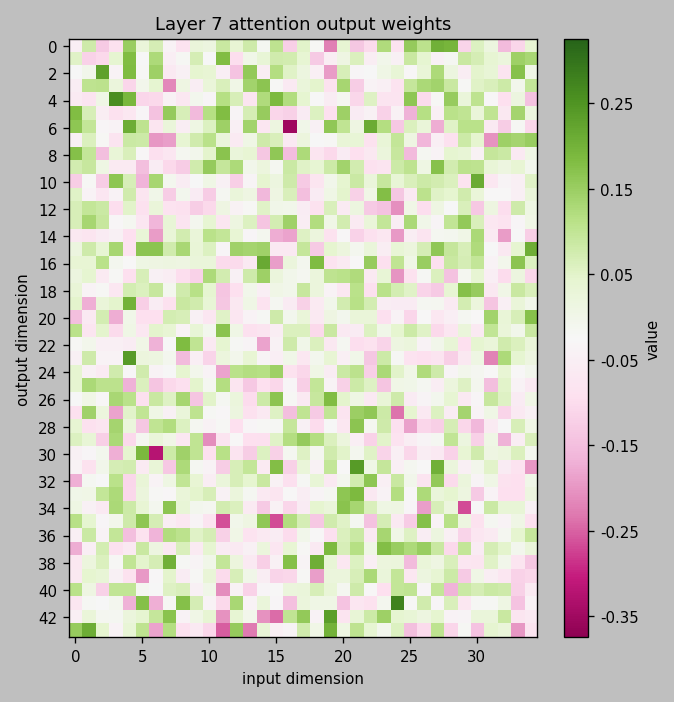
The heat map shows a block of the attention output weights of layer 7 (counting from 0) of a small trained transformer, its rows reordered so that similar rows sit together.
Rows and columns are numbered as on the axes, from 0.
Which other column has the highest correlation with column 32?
24
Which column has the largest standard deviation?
11
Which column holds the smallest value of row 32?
0
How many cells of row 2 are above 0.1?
7
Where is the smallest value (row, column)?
6, 16
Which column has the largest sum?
21
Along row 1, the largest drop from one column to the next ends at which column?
12
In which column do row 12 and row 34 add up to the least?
26
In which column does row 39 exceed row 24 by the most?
22
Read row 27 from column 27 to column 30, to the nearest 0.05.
0.05 -0.05 0.15 -0.05
